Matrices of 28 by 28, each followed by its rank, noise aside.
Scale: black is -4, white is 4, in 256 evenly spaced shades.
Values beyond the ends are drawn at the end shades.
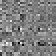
three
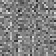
eight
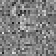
four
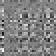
three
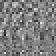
four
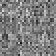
six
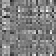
three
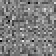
six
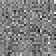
six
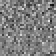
eight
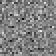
eight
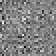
six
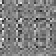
three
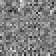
eight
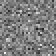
eight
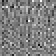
four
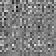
four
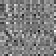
three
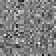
six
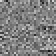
six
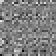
four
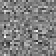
four
